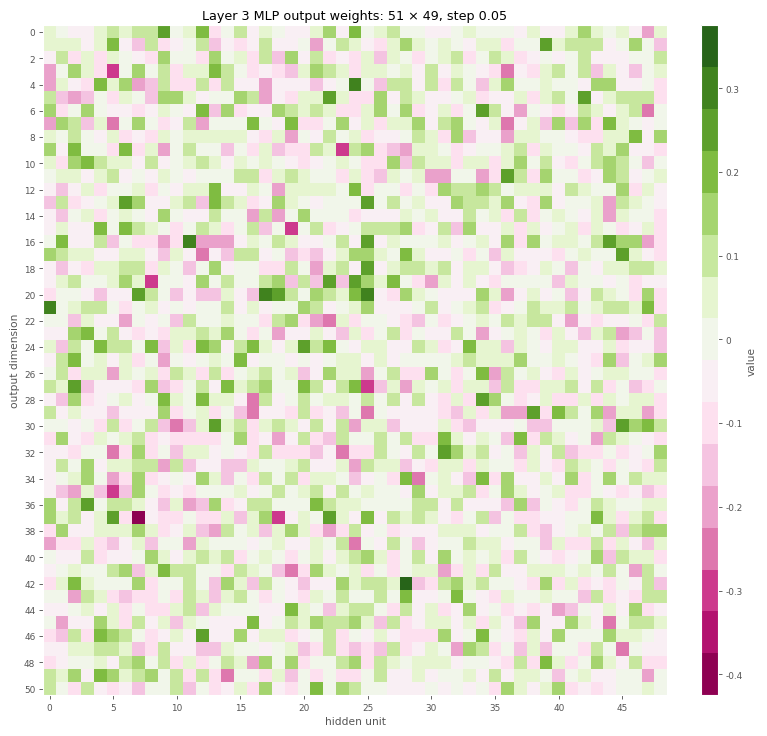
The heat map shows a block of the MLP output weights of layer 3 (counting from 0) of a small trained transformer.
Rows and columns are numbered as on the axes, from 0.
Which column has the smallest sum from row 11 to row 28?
48
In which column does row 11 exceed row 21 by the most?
36
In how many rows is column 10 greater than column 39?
18
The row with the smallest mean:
29
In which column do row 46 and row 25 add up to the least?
9
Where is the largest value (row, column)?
42, 28
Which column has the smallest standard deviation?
30
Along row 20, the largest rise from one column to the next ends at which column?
17
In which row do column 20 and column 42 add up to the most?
5
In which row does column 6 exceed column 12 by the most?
13
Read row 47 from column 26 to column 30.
-0.15 0.1 -0.1 -0.05 0.05
